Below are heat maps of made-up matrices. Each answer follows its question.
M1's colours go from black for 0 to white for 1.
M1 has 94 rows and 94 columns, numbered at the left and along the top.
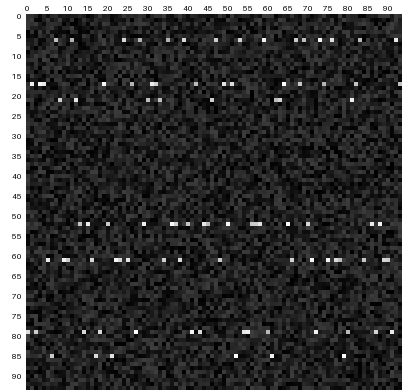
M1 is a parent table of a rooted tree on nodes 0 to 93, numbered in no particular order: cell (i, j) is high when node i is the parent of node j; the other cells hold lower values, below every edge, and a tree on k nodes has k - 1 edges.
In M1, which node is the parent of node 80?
79
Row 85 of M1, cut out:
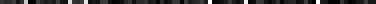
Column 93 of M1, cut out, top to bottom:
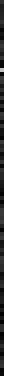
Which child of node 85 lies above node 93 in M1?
17
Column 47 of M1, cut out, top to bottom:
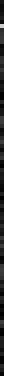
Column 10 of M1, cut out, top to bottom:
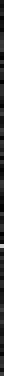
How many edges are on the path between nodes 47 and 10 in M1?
4
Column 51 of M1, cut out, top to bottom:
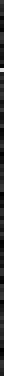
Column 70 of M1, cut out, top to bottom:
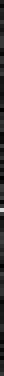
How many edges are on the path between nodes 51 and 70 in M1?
4
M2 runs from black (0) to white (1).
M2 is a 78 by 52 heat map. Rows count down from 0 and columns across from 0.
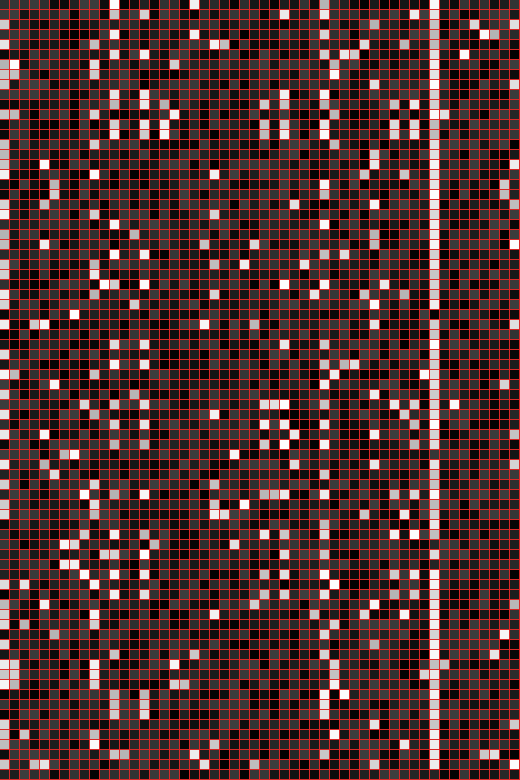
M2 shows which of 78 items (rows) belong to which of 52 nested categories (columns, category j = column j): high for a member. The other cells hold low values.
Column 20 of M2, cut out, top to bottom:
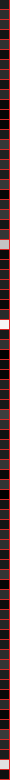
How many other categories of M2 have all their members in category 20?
1
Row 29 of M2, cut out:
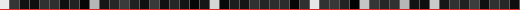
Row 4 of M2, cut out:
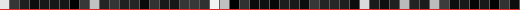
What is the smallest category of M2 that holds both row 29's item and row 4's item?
36
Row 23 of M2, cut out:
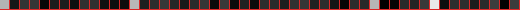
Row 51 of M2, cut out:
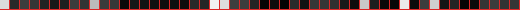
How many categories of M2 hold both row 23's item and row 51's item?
2
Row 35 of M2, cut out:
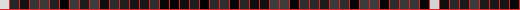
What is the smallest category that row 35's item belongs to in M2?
0
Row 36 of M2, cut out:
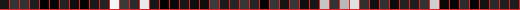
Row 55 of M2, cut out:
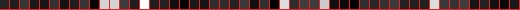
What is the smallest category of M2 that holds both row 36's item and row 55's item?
14
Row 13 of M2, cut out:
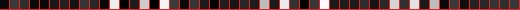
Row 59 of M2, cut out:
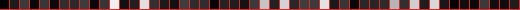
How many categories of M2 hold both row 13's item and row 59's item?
8
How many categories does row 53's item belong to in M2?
9
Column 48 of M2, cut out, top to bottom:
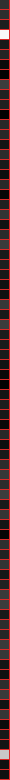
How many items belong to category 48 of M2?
2
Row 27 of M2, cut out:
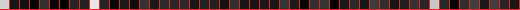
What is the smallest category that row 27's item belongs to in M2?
9
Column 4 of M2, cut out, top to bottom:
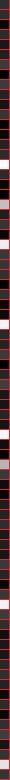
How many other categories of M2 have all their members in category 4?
4
